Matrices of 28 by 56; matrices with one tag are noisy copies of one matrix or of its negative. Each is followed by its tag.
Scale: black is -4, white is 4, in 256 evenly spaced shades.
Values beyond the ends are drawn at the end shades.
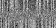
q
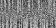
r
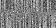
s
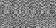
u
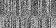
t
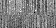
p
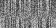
t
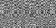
u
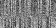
t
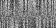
q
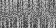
r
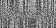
q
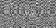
u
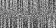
r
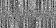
q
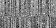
t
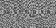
u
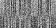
t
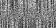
q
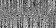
r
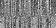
t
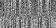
t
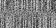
s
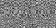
u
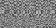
u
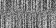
s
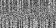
r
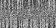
r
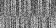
t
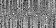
r
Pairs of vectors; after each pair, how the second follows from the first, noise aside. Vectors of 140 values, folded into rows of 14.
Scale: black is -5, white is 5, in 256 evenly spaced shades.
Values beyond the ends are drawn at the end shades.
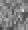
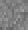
shrunk.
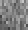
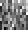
reversed, negated, scaled up.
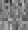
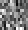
reversed, negated, scaled up.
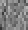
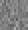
wrapped around, negated, shrunk.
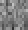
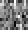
reversed, negated, scaled up.
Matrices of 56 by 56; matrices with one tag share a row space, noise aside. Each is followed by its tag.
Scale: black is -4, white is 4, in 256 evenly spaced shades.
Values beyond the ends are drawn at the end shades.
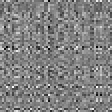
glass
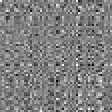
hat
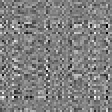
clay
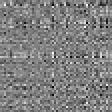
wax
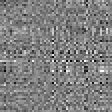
wax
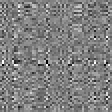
clay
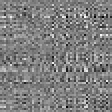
wax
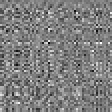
glass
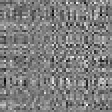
wax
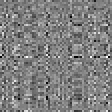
clay
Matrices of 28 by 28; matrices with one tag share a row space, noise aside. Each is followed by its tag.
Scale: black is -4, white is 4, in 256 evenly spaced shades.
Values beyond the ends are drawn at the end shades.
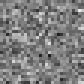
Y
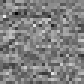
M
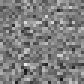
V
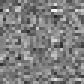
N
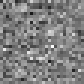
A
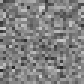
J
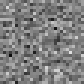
V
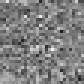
Y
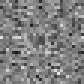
Y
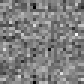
M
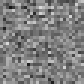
A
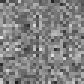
N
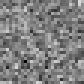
Y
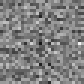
Y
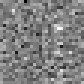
V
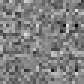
N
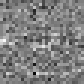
M
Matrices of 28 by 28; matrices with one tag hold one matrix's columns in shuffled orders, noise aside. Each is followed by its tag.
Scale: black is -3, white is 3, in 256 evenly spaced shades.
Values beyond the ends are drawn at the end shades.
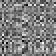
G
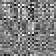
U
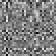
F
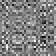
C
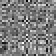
G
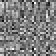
F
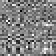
G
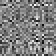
G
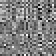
U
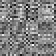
U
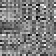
U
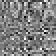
F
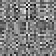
U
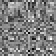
F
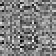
C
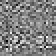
C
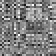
U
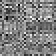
U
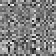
G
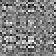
C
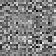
C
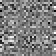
C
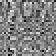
F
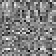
F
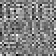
U
